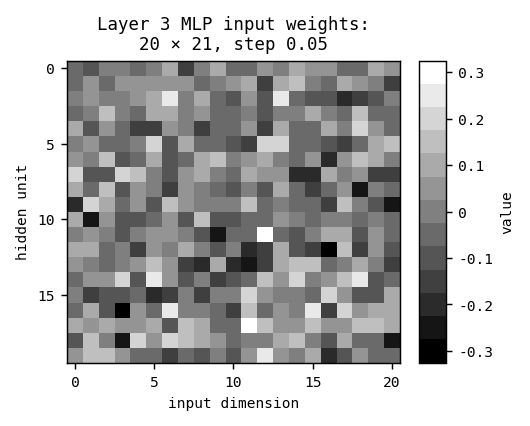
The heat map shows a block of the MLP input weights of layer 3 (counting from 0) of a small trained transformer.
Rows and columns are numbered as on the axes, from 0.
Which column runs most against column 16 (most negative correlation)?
1
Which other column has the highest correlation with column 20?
19
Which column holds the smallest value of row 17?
6
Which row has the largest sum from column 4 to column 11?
18
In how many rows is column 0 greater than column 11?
8
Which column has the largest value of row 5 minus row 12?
12
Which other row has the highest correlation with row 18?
9
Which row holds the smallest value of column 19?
7
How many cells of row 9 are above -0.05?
12
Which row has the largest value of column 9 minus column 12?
13
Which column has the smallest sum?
10
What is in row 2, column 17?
-0.2
